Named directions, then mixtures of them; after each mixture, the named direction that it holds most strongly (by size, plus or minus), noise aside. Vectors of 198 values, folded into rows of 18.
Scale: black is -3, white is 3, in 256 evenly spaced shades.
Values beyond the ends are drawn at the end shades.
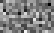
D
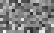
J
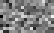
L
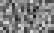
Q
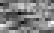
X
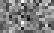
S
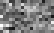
L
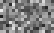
J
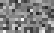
J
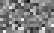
J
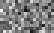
J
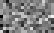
L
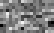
X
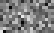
S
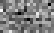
D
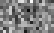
Q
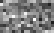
D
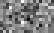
S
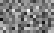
Q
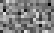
D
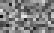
L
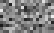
L
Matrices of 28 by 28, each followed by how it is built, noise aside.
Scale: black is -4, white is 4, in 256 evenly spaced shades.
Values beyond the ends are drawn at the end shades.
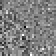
lower triangular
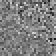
upper triangular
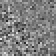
lower triangular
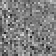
lower triangular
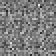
repeating columns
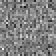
blocks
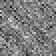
Toeplitz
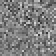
upper triangular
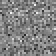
repeating columns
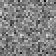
repeating columns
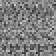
repeating columns
